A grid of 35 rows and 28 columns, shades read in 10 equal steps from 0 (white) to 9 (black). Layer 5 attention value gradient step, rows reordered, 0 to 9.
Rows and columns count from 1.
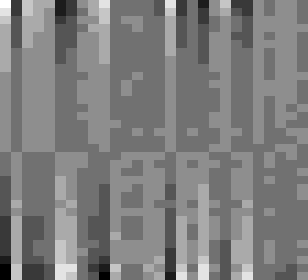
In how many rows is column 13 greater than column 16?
17
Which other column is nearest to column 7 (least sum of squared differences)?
2
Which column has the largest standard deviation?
1
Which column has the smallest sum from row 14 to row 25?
6
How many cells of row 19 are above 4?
18
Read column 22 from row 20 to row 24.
4 5 4 4 4
